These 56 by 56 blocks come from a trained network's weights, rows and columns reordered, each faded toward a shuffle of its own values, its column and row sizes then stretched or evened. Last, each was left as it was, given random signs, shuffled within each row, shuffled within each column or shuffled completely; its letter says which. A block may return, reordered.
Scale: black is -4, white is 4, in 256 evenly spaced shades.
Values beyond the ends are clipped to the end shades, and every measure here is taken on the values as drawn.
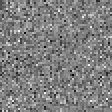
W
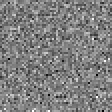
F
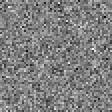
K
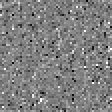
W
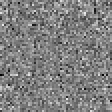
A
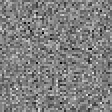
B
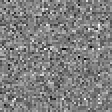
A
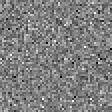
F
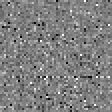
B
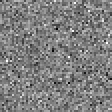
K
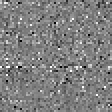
B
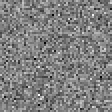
K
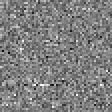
F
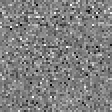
F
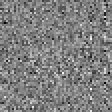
B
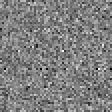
F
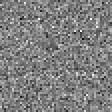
K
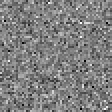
F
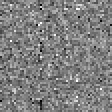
W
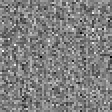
W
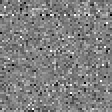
F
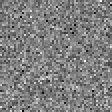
K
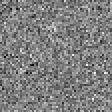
F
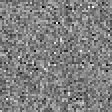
F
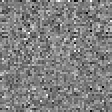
B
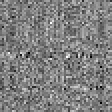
B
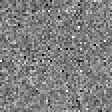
B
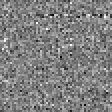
A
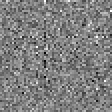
B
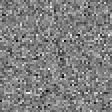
F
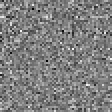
A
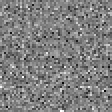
F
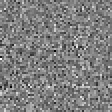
A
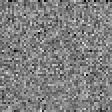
A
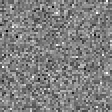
K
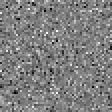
W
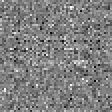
B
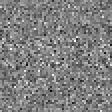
F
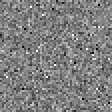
K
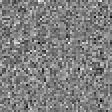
B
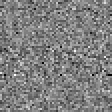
F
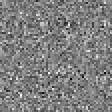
B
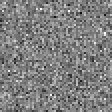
W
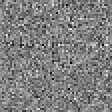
B
